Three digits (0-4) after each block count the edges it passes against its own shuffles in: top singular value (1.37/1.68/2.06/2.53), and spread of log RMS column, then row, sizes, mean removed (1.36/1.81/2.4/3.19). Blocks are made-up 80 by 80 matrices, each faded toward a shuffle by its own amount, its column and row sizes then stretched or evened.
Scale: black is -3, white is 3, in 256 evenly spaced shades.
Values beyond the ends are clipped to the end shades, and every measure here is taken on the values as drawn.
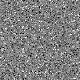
2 0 1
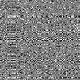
4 0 3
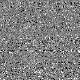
1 1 3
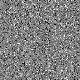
1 1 0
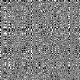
4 4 3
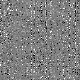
2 3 0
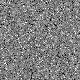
0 0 0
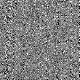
1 3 0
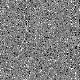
0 2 0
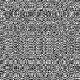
4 0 1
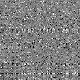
3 0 2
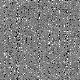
0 3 1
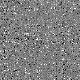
0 2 2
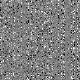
1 4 0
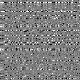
4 0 4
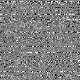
2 1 4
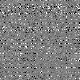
1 2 4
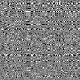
4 1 4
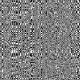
4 4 2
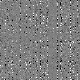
1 4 2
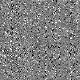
1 3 0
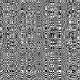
4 4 3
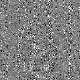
2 3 0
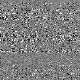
1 2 4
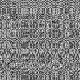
4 1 0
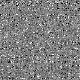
0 0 3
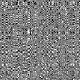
4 3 2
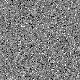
0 1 0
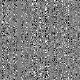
0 4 1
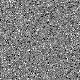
0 1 0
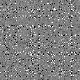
3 2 3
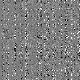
3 4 2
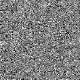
0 1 3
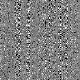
3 4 0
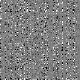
1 4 2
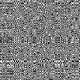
4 1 2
